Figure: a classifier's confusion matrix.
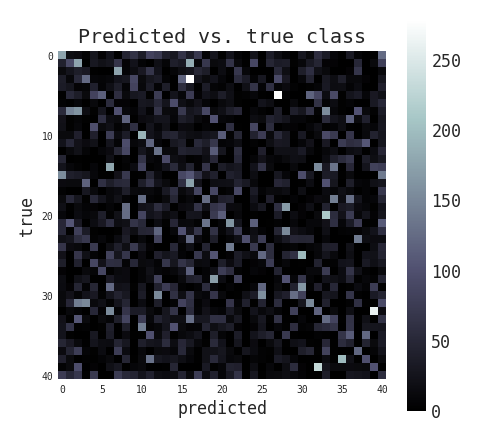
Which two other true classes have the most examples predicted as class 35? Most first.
38, 11
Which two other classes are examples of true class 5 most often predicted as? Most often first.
27, 31
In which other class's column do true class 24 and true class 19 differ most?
28
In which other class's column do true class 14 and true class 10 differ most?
32
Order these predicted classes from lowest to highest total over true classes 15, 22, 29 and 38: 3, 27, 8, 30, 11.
3, 27, 8, 11, 30
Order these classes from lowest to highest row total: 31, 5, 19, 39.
39, 19, 31, 5
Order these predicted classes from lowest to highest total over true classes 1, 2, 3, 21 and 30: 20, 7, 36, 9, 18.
20, 36, 9, 18, 7
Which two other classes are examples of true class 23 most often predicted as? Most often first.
37, 16
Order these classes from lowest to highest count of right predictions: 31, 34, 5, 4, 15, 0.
4, 34, 15, 5, 31, 0
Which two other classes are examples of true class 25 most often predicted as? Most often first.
30, 19
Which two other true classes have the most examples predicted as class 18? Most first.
21, 7
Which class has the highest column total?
16
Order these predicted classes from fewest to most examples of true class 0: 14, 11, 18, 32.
18, 14, 32, 11
